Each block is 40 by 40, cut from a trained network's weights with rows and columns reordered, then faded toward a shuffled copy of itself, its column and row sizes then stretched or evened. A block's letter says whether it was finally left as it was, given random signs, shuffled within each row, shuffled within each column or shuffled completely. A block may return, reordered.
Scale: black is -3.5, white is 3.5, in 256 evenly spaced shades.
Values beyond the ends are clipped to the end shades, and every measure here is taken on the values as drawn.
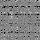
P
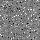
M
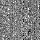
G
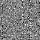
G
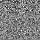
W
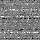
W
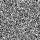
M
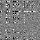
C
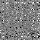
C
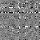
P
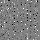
G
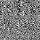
C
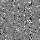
G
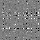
C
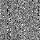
G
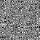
C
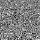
W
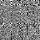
C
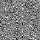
G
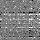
P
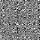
C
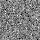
M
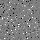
M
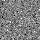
M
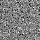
M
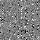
G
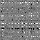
P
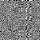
P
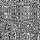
P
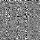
C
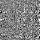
C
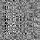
P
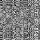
P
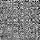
P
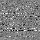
W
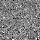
W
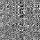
P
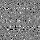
W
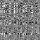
P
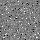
M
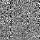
C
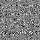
W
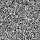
M
